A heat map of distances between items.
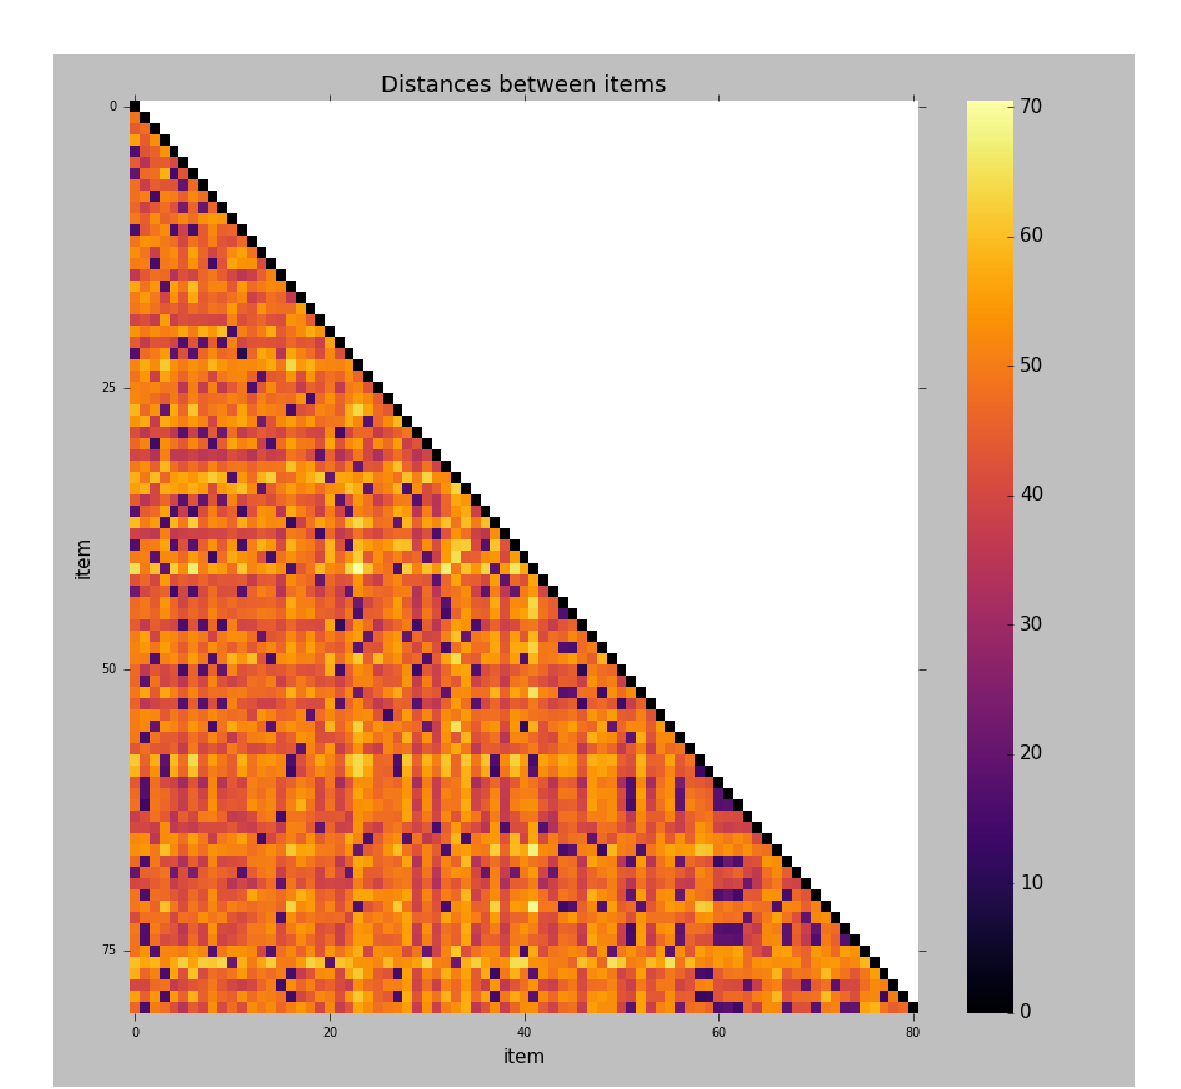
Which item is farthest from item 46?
76
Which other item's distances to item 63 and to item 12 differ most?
25
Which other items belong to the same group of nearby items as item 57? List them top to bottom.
17
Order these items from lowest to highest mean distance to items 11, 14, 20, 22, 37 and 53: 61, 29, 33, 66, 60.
29, 60, 61, 33, 66
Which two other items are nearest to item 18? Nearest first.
26, 54
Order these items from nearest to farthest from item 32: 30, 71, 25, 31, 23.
71, 23, 31, 25, 30
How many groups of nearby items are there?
13
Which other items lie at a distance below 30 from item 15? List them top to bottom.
63, 69, 72, 78
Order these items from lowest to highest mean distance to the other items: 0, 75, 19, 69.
69, 19, 0, 75
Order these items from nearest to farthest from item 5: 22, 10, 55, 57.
57, 22, 55, 10
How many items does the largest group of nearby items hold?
11
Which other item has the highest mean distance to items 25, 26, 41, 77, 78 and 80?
23
